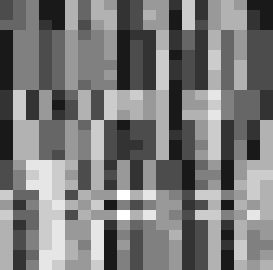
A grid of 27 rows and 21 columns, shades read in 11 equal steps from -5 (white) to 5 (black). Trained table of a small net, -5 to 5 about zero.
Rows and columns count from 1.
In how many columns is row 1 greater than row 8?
9
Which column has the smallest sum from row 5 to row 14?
17
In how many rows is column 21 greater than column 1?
9
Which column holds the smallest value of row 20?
10
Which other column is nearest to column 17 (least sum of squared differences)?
13
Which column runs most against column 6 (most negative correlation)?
11
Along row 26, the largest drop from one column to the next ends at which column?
19
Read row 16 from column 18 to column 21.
3 0 4 -2
